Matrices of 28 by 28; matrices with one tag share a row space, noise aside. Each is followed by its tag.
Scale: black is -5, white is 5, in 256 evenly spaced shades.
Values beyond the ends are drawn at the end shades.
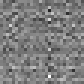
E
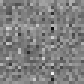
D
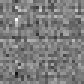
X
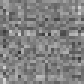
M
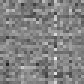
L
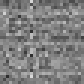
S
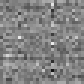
D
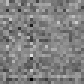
S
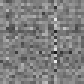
L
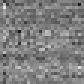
M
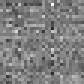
D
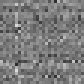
X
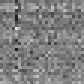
X
